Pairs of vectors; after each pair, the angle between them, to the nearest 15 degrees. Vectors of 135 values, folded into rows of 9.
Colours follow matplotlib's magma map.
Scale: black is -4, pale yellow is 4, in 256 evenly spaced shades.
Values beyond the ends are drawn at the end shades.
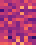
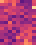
75 degrees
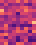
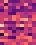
105 degrees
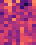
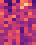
165 degrees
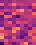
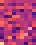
150 degrees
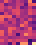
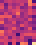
30 degrees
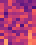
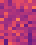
150 degrees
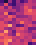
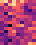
165 degrees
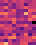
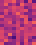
120 degrees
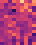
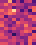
150 degrees
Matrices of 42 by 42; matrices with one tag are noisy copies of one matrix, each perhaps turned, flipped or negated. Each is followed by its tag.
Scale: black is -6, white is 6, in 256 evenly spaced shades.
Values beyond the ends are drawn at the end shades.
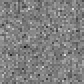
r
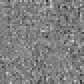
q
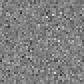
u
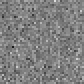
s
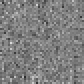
q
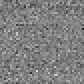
s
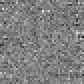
q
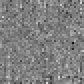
q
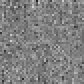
q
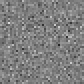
u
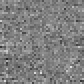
q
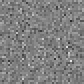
u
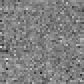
q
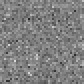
r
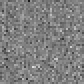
s
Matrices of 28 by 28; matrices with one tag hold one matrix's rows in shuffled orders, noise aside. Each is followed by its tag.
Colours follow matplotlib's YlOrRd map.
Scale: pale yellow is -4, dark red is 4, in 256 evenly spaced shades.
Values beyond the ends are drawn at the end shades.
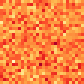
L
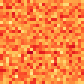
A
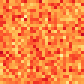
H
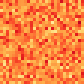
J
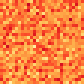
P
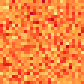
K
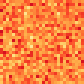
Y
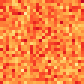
H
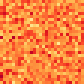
Y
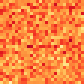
A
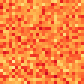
L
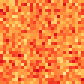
H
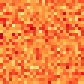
Y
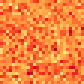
A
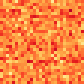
A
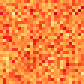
K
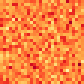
K
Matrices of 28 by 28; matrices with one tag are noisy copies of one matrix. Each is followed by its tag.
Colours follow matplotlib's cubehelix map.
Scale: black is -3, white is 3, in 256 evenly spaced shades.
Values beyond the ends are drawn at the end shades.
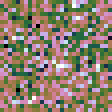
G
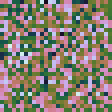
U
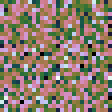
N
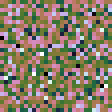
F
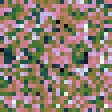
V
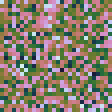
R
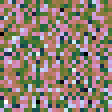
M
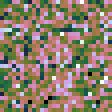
V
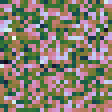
V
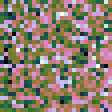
V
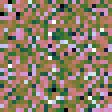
F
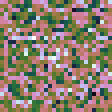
G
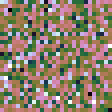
U
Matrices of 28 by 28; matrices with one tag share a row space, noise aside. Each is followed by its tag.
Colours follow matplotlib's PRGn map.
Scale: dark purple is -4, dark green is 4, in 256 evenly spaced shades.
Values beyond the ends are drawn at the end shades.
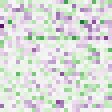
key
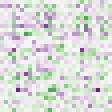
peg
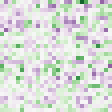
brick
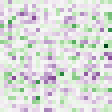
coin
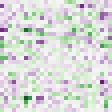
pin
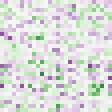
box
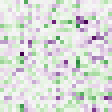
brick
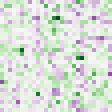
brick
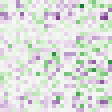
brick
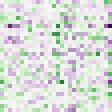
box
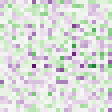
key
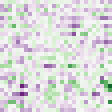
coin
